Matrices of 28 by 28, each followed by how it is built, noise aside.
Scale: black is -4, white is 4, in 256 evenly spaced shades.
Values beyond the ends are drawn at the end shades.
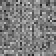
blocks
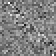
banded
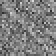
Toeplitz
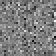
uneven columns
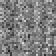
blocks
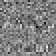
low rank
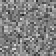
noise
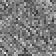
Toeplitz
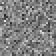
noise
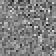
upper triangular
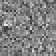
low rank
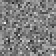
noise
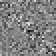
banded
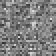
blocks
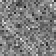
Toeplitz
